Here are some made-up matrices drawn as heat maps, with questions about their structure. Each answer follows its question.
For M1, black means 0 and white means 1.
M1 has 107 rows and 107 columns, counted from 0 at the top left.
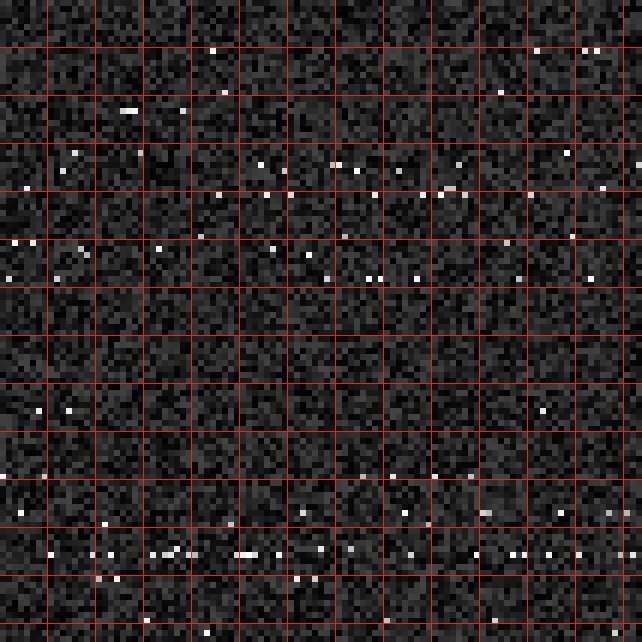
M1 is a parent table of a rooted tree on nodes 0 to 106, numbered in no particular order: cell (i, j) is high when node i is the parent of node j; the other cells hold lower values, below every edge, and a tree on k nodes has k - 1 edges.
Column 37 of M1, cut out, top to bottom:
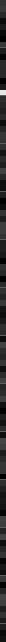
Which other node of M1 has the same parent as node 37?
83
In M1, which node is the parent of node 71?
87
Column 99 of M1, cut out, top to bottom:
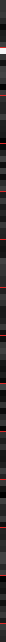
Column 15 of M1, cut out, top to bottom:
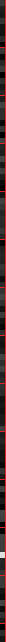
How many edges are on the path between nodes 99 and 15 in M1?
3
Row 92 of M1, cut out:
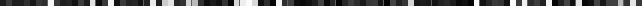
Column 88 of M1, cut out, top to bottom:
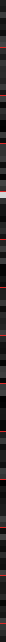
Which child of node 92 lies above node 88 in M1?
32
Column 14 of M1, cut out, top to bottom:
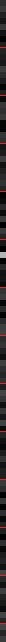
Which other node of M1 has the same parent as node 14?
51
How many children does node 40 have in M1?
3
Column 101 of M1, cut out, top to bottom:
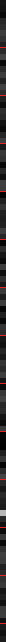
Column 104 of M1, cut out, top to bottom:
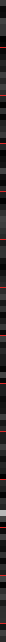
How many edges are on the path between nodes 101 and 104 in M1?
2
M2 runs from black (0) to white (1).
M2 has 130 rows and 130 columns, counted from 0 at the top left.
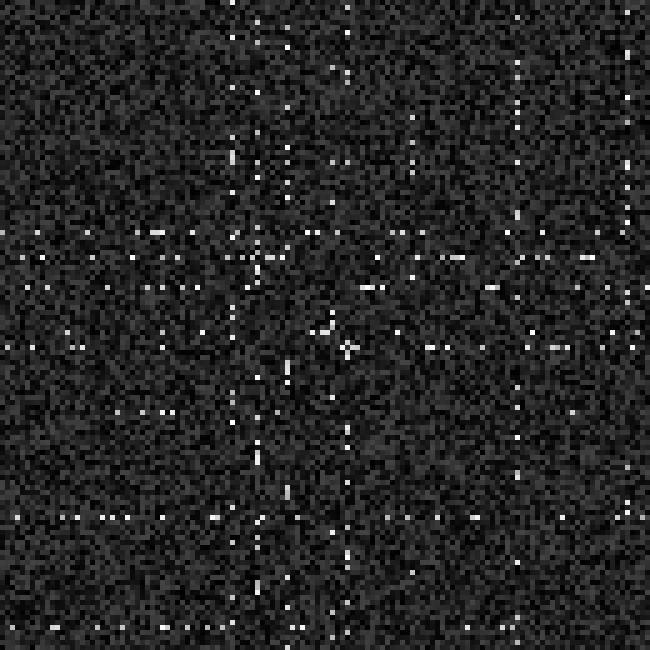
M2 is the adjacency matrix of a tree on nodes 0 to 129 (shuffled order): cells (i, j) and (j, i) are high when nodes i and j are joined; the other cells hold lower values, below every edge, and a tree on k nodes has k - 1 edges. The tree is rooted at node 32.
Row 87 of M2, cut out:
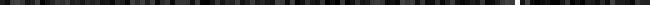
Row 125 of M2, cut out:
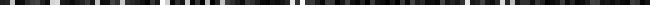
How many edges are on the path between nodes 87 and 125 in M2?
3
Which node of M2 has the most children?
51
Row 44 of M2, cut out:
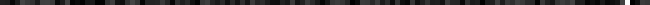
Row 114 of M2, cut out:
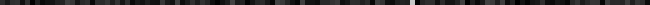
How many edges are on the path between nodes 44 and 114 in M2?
4
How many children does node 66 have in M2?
9
